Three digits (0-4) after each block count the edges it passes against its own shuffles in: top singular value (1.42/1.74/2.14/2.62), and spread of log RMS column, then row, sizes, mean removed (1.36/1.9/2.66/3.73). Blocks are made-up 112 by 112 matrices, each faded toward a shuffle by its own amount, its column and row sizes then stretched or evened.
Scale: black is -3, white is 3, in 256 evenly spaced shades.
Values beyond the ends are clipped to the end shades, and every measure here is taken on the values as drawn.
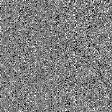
1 3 0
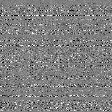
2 1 4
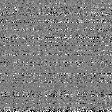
0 2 4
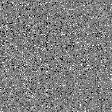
0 2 2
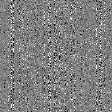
0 4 0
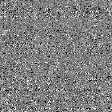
0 2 3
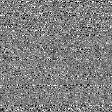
1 0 4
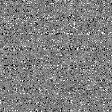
2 1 3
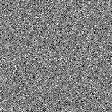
3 0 1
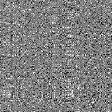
3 2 2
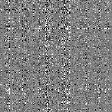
2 4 3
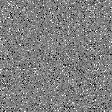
2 1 1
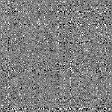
3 3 3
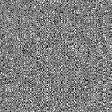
4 2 1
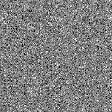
2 2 0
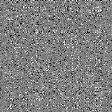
3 2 2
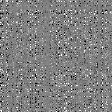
1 4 3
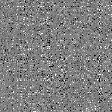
3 2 2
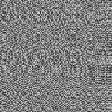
4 0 1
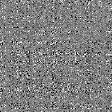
1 3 3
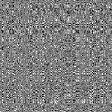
4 3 2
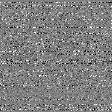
0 0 4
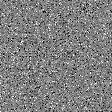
1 0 0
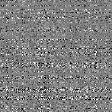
1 3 4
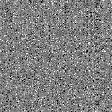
2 1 0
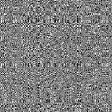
4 3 2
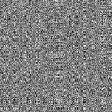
4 3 1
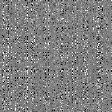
3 4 2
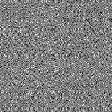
4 0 1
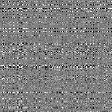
4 3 4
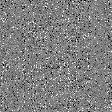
1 2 1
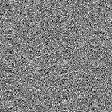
3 0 0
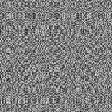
4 1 1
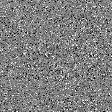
0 0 2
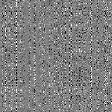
4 4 1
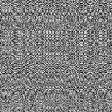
4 1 3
